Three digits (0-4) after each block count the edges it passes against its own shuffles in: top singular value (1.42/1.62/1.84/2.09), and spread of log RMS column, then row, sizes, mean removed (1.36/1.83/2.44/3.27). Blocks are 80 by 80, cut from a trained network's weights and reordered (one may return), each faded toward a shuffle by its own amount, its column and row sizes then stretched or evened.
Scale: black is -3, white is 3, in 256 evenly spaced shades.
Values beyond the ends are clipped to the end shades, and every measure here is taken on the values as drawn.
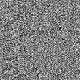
2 0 0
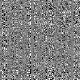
1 4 2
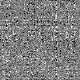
0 3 1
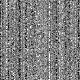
4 3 0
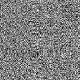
3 2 0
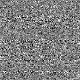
1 0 3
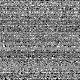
3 0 3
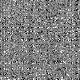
1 0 3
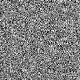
2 0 1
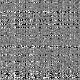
3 2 4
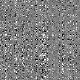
0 4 3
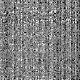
4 2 3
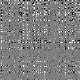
4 4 4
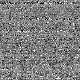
0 0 3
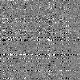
2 3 4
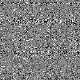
0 2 4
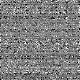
2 2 3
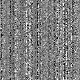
4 4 0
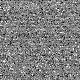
0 0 0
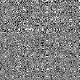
3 3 3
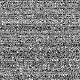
3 1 2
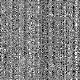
4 3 2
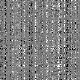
4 4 3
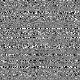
2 1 4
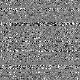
0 1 4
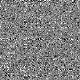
0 2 3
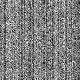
4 1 1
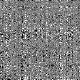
1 3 3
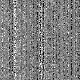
4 4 0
